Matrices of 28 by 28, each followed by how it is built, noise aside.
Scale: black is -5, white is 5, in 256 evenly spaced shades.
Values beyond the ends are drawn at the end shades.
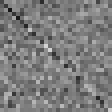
diagonal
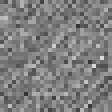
Hankel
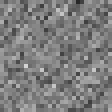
Hankel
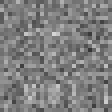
blocks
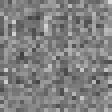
blocks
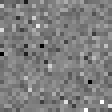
sparse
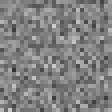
repeating rows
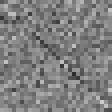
diagonal
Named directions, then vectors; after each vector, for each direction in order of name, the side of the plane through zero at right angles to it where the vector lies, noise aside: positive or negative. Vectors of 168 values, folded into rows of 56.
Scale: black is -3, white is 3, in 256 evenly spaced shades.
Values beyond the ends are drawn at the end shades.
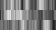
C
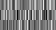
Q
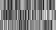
negative, negative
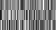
positive, positive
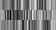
negative, positive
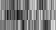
negative, positive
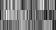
positive, positive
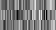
negative, positive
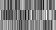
negative, negative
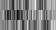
negative, positive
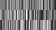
positive, negative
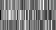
positive, positive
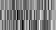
negative, positive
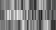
positive, negative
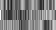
negative, negative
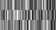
positive, negative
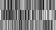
negative, negative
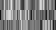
positive, positive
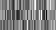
negative, positive
